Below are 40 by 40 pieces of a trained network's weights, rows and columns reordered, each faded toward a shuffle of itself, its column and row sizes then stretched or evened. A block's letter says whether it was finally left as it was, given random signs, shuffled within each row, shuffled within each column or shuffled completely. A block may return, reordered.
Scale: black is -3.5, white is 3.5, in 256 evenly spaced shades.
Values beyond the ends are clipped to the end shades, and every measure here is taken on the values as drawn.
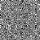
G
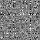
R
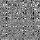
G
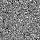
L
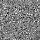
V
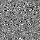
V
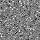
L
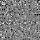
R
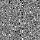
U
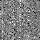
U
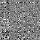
R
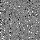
U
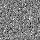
L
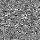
V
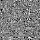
R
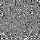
G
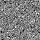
L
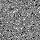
L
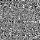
R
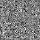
R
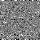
V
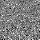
V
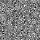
U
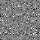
R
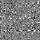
R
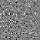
G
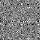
G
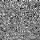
V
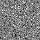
U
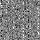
U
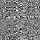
G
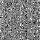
U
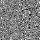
U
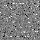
V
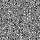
L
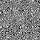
V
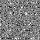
V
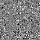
R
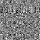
G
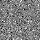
V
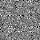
V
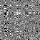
G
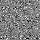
V
